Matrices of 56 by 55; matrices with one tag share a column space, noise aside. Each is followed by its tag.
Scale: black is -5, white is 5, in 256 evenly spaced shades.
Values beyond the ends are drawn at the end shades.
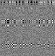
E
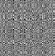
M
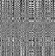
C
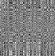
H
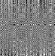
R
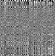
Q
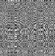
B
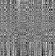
H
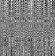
C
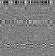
E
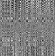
C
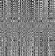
C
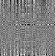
R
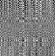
C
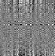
R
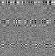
E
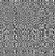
B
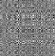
M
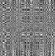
H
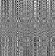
C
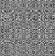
M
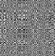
M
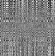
C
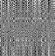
C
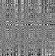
R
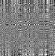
R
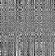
H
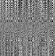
C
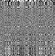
Q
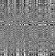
R
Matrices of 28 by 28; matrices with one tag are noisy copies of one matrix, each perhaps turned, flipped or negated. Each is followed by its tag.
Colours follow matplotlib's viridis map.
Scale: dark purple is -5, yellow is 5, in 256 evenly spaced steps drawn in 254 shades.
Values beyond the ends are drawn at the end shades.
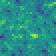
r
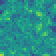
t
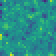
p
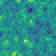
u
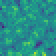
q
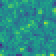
p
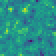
u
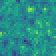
u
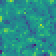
p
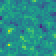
u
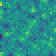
p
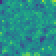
t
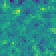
q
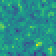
q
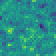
u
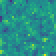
p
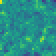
t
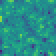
p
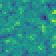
q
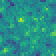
r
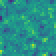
p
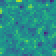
p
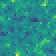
r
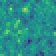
u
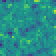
p
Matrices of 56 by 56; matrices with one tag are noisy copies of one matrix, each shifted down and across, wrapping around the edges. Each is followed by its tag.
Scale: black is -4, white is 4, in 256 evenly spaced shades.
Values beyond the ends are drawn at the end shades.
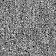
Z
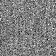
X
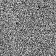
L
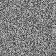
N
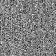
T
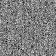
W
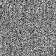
W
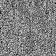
Z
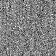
X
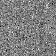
N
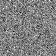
N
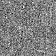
Z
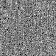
T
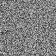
L
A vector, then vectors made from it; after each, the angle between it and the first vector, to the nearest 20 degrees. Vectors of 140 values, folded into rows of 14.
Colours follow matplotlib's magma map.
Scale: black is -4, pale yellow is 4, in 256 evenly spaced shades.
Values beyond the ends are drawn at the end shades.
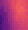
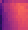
20 degrees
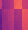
40 degrees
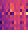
60 degrees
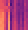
140 degrees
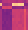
60 degrees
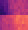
60 degrees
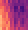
160 degrees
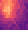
100 degrees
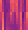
80 degrees
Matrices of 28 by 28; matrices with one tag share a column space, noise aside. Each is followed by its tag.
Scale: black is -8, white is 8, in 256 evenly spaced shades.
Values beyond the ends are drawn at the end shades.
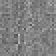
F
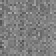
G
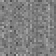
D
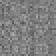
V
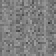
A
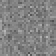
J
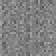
A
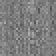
V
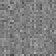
D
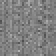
A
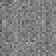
A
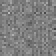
G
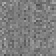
D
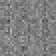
J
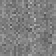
F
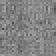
V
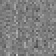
D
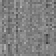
F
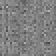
A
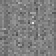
G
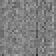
D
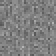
V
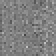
A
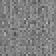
V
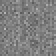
G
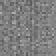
G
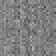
J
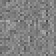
J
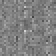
J
